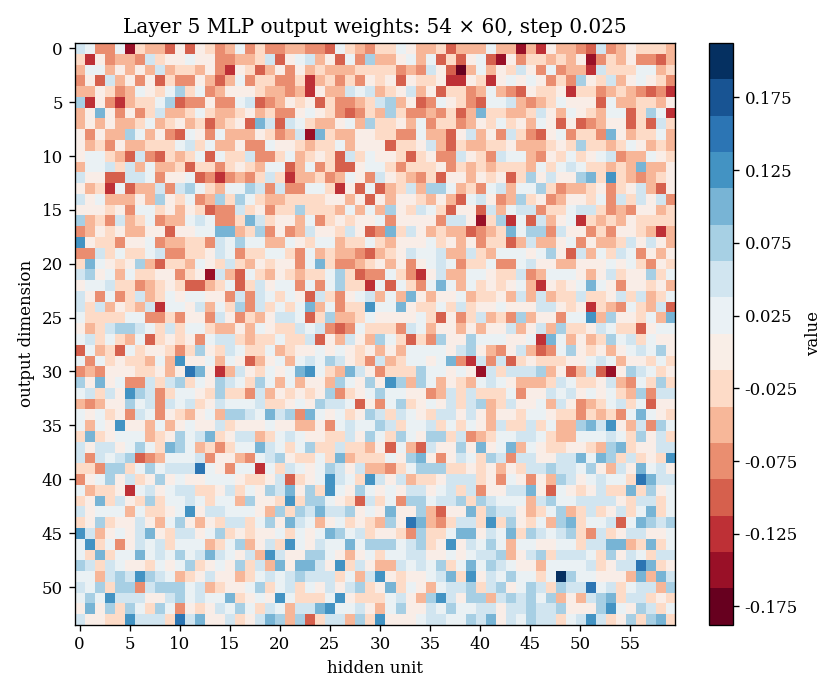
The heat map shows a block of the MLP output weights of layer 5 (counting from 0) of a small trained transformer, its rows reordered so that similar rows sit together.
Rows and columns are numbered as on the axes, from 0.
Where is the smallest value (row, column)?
2, 38
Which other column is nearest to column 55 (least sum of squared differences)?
20
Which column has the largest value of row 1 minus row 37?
29
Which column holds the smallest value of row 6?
59
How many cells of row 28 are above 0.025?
8
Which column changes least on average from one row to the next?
34
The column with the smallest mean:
13
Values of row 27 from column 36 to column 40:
0.075 0 0 0.075 0.025
